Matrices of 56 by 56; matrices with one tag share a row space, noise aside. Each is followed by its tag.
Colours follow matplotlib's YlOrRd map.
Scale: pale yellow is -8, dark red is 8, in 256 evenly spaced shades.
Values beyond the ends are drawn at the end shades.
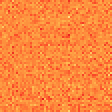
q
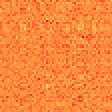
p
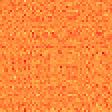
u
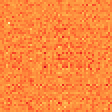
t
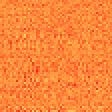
u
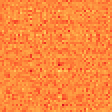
t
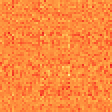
q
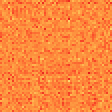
q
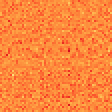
q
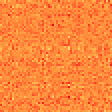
q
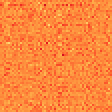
t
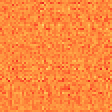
q
